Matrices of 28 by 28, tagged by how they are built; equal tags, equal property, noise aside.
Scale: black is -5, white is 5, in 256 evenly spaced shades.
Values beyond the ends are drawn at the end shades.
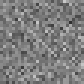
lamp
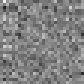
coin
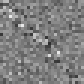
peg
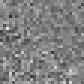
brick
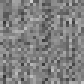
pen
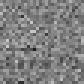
pen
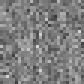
pen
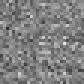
pen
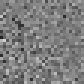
brick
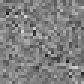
peg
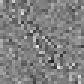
peg
